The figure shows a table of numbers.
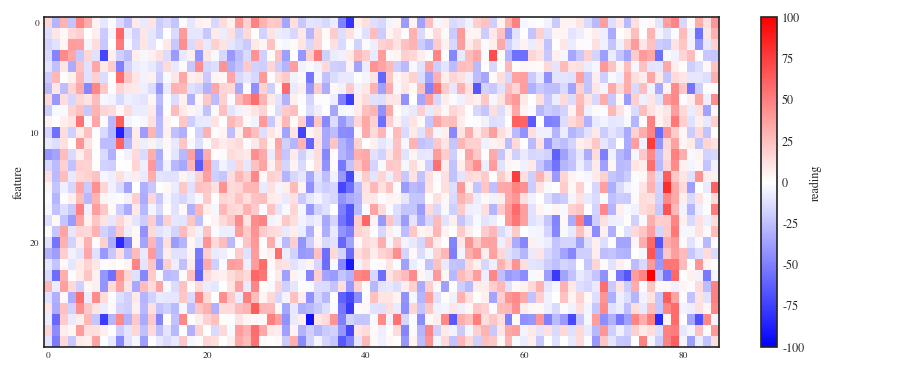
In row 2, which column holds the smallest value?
82
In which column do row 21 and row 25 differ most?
19
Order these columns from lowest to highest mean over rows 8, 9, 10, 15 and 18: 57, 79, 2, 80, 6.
2, 57, 80, 6, 79
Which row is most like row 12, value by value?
13
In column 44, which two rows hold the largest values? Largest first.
27, 21
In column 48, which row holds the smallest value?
6
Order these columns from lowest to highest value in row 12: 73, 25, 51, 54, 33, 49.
73, 51, 33, 25, 54, 49
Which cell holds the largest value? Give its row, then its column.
23, 76
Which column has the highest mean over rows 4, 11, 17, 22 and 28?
78
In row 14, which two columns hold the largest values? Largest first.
59, 78
